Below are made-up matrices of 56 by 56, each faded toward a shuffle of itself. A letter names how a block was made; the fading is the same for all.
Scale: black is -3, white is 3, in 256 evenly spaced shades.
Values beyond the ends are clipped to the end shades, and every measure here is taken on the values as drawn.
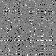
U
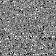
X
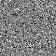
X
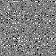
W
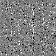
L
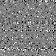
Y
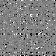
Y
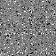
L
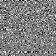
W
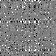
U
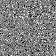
X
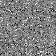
X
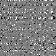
U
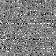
W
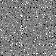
L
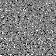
X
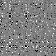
U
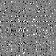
U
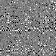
Y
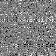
W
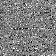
X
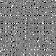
U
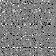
Y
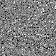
X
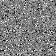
X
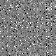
L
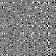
U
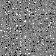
L
